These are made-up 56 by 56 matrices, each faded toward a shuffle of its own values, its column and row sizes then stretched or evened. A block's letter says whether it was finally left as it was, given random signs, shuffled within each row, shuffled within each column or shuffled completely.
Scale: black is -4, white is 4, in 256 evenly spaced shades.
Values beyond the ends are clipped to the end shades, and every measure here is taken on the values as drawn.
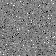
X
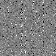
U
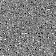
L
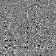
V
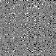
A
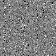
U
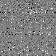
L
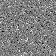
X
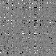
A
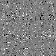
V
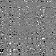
A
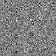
A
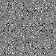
V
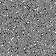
X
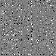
V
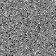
U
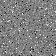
X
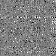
A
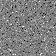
X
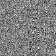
U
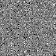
V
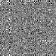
A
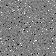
X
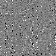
U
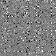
V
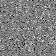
L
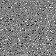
L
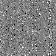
U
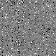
U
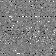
L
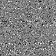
L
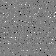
L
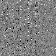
U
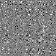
V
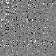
A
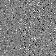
U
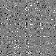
A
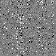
V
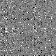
V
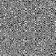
A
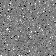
X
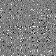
A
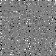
A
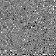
A
